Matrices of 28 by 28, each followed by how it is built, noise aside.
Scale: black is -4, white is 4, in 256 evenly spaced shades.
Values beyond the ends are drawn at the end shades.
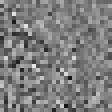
lower triangular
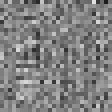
low rank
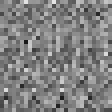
repeating columns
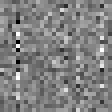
uneven columns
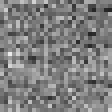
blocks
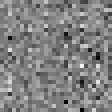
uneven columns
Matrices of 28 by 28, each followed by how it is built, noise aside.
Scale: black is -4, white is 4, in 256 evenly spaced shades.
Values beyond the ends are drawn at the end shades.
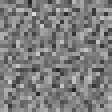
repeating columns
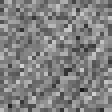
Hankel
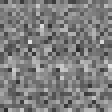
repeating columns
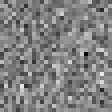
low rank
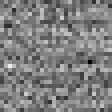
blocks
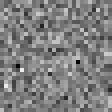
blocks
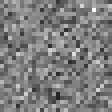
Hankel
